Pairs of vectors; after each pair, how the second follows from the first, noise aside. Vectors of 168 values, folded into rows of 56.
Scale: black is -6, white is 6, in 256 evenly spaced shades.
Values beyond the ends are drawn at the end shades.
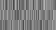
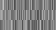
reversed.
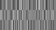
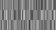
wrapped around.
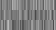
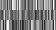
scaled up.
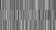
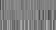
partly zeroed.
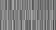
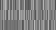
reversed.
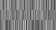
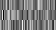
wrapped around, negated, scaled up.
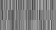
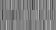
partly zeroed.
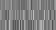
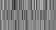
reversed, negated.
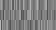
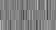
partly zeroed.
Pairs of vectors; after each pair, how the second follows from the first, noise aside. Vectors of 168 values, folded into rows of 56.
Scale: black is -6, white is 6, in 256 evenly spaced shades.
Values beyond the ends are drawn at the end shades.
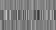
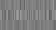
reversed, negated, shrunk.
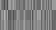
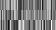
wrapped around, scaled up.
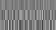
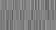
wrapped around, shrunk.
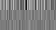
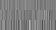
reversed, negated, shrunk.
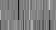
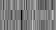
wrapped around.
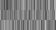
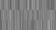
reversed, negated, shrunk.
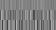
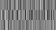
wrapped around.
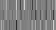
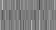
reversed, shrunk.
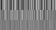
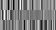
wrapped around, scaled up.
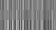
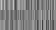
wrapped around, negated.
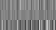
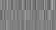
wrapped around, shrunk.
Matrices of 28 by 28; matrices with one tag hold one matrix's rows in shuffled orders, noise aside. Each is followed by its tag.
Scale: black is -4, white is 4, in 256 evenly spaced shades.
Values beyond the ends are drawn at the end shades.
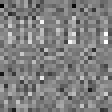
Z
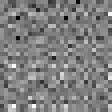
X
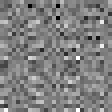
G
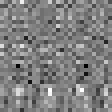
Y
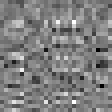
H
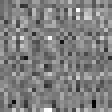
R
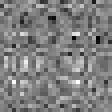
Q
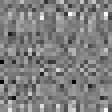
Z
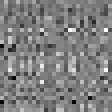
Z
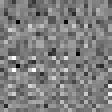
X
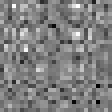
Q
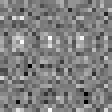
Y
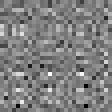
Y
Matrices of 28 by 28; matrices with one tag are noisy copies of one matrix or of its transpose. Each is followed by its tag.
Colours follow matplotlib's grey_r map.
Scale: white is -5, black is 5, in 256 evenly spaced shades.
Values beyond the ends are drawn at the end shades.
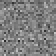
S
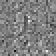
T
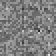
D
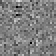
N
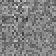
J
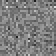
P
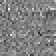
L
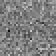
D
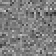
L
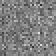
S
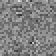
N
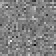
P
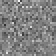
J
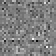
S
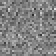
L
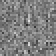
T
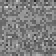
P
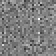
S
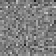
P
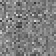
J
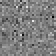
J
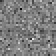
D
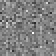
J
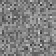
S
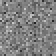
J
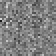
J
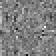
N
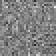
P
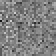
J
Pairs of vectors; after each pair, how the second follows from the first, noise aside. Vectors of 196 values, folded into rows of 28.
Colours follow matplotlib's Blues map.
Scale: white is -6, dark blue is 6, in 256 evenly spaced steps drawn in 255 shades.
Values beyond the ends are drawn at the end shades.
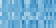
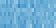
reversed, shrunk.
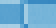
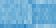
reversed, shrunk.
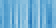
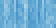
reversed, negated, shrunk.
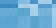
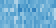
wrapped around, partly zeroed.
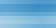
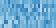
sign-scrambled.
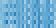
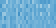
reversed, negated, shrunk.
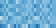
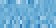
reversed, negated, partly zeroed.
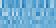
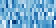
reversed, scaled up.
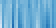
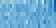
reversed, negated, partly zeroed.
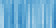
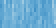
reversed, shrunk.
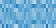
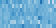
reversed, negated, partly zeroed.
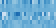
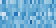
sign-scrambled.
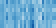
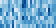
reversed, scaled up.
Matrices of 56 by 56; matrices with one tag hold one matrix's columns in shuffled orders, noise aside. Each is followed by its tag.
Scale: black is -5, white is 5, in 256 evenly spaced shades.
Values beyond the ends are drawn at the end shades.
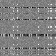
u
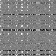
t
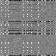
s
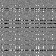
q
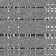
u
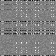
s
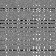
q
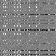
t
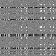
u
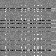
q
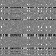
u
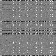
s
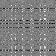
q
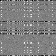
s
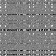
t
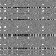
u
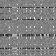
u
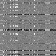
t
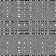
s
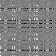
q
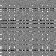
q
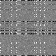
s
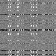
t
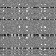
u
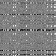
t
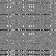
t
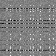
q
